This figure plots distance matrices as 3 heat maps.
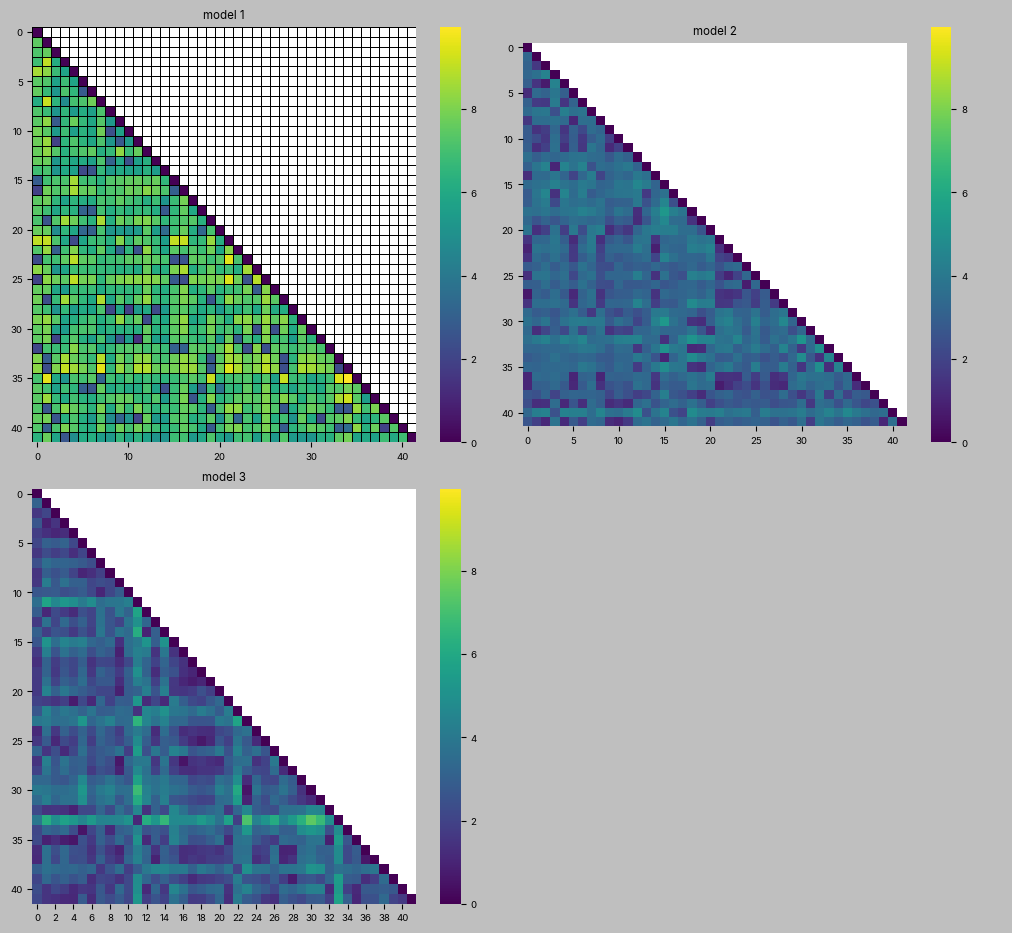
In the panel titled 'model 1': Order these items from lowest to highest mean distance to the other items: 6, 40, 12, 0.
6, 40, 0, 12
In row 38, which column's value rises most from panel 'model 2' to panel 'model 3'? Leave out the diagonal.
30
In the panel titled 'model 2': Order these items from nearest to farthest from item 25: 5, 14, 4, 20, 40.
14, 5, 40, 4, 20
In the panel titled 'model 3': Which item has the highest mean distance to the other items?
33
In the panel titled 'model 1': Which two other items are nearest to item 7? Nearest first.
35, 3
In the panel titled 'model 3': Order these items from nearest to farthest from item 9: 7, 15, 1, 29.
15, 7, 29, 1
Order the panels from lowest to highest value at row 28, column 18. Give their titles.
model 3, model 2, model 1
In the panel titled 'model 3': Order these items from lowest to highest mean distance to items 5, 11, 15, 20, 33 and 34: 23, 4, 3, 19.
19, 4, 3, 23
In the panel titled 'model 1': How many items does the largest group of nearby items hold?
7
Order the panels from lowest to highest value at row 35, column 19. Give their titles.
model 2, model 3, model 1
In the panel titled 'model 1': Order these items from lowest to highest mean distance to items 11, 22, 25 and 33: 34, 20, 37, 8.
8, 20, 34, 37
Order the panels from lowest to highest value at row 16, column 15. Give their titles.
model 3, model 1, model 2
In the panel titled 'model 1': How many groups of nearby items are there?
11
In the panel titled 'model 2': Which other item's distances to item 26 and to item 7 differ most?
24
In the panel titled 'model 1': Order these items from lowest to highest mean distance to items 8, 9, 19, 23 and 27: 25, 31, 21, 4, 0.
31, 0, 25, 4, 21
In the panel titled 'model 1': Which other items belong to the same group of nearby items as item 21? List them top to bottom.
4
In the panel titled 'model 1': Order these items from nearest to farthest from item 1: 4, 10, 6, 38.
38, 6, 10, 4
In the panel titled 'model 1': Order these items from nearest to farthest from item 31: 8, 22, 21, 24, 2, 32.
2, 22, 8, 24, 32, 21
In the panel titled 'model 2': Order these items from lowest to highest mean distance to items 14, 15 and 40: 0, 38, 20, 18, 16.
0, 16, 38, 20, 18
